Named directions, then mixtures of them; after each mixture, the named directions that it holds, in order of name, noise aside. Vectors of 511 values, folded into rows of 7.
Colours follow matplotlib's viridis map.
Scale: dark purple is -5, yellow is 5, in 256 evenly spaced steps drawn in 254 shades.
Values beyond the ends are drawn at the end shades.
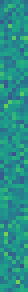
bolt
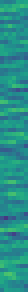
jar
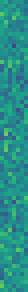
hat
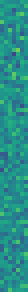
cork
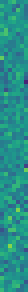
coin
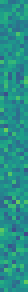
bolt, coin, hat.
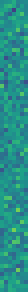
bolt, coin, cork.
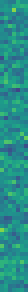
coin, cork, jar.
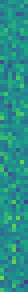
coin, cork, hat.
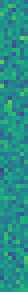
bolt, cork, hat.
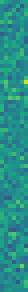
bolt, coin, jar.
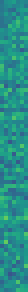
bolt, hat, jar.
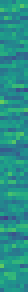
jar.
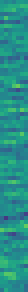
jar.
